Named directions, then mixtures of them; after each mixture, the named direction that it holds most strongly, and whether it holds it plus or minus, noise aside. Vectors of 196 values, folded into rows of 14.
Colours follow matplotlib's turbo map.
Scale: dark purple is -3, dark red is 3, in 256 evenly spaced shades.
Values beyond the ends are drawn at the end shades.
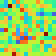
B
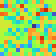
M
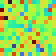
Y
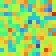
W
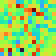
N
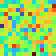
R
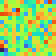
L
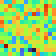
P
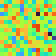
P, plus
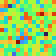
B, minus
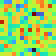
P, plus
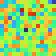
R, plus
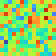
W, minus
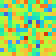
W, plus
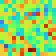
P, minus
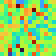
N, plus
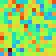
N, plus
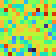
P, plus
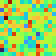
Y, minus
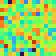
P, plus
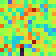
N, plus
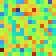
L, minus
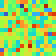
M, minus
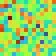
B, minus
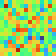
M, minus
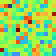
B, minus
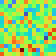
P, minus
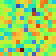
N, minus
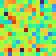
N, plus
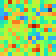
M, minus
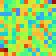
L, minus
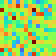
N, plus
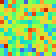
P, plus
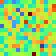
R, plus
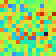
B, minus
